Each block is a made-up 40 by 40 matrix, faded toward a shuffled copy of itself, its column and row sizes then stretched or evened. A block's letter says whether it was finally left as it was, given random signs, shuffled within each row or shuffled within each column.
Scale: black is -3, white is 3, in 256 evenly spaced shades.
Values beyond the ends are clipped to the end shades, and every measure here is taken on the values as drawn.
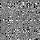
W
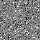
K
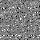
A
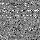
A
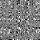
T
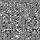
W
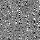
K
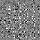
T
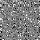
T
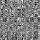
T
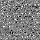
A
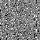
K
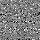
A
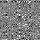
T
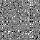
T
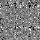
W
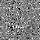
W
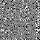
W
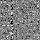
K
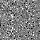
K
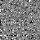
W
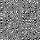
T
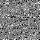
A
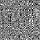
T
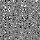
W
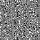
K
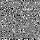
W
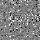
W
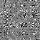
W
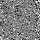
K
